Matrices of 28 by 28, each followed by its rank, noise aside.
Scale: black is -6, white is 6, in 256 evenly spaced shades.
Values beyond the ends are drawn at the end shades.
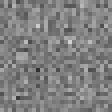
four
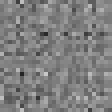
four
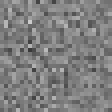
five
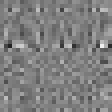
two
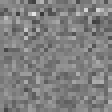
six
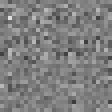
six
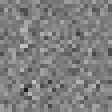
five
